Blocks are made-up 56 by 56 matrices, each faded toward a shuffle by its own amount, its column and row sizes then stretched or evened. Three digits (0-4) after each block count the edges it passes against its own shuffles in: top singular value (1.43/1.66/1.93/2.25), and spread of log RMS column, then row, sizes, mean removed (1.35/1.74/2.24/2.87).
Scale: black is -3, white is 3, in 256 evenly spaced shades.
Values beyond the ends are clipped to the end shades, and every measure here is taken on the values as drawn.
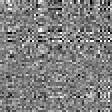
4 2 3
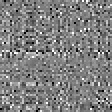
4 0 3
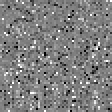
1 1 0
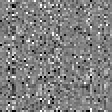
3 3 0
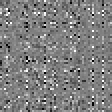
3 4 3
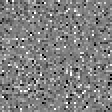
1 1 0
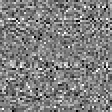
3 0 2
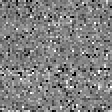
0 0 2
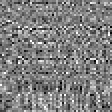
4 0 3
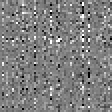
1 4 2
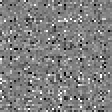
0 3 2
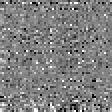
2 1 4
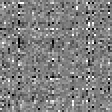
3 4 2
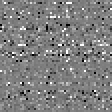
2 1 4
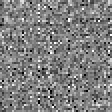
1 3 1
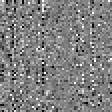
2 3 0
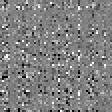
1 4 3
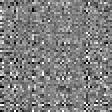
4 4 3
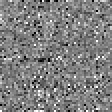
1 2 2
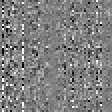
2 4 1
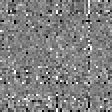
2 2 3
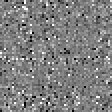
0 2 2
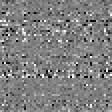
1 2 4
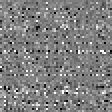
0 3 4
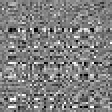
4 2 4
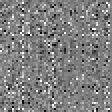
1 4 2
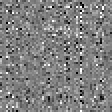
0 4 2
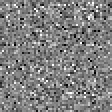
1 1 2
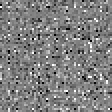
1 3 3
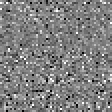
0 1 3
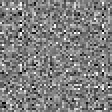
3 2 2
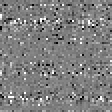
0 1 4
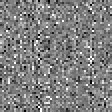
3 2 0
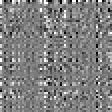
4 4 4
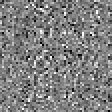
3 2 1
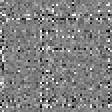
2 3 3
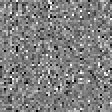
2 3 1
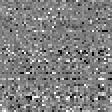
2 0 4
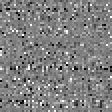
1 1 3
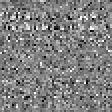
3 0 3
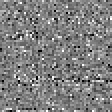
1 1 3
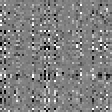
4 4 3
